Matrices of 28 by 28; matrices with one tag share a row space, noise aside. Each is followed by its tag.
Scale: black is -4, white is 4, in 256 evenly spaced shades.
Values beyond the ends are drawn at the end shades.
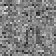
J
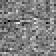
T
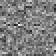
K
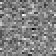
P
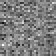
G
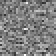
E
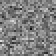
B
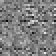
P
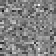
B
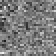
K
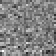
K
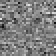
K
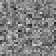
K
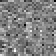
K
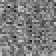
K
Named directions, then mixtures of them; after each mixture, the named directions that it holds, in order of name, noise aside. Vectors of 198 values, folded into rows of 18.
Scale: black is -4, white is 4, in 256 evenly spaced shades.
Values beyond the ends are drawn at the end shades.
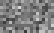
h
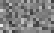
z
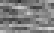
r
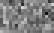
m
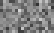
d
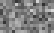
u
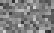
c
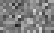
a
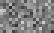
a, z.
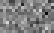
d, m.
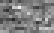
h, r.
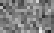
a, c, u.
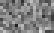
a, c, m.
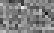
m, r.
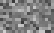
c.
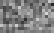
m, r.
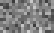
a, c.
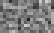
c, d, r.
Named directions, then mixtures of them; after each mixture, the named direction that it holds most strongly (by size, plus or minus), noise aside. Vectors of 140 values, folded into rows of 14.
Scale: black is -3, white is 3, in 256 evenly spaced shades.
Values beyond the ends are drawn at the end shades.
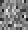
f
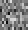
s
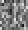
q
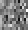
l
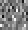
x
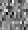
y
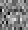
s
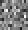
f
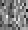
l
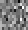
l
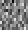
q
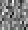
y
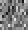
x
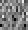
x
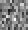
s
